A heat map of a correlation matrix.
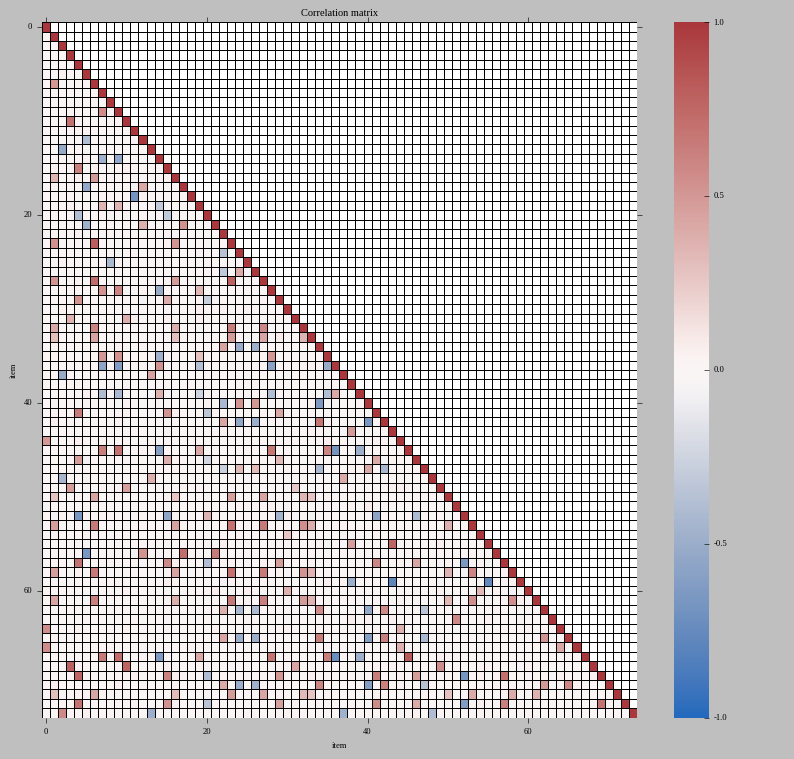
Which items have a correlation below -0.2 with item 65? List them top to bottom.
24, 26, 40, 47
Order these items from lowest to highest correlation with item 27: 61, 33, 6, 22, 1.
22, 33, 1, 61, 6
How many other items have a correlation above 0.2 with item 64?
3
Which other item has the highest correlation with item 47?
40
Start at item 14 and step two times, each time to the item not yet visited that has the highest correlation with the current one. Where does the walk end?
39
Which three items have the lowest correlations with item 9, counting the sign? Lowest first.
36, 14, 39
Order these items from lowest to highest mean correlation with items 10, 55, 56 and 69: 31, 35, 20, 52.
52, 20, 35, 31
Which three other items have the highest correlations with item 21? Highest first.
56, 17, 12
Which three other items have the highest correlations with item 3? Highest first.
68, 10, 49
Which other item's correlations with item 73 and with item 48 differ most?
2
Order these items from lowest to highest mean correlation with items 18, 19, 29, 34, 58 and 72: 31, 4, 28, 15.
31, 28, 15, 4
